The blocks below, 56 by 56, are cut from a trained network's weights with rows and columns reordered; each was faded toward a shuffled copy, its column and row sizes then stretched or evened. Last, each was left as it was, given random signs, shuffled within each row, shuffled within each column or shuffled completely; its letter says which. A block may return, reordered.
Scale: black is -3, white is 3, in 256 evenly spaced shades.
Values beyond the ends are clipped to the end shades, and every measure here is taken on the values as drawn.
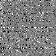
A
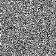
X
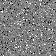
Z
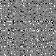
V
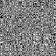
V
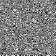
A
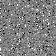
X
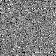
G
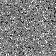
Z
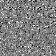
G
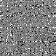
V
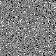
X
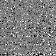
A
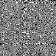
A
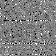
V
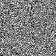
X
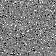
Z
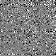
A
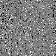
X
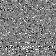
G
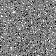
Z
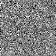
A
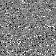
G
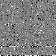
V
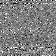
G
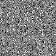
X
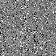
X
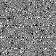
G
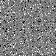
X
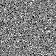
Z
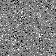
X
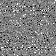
G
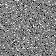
Z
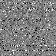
G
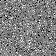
Z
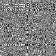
V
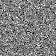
Z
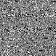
G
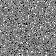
Z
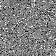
Z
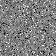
Z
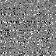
A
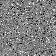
Z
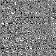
A
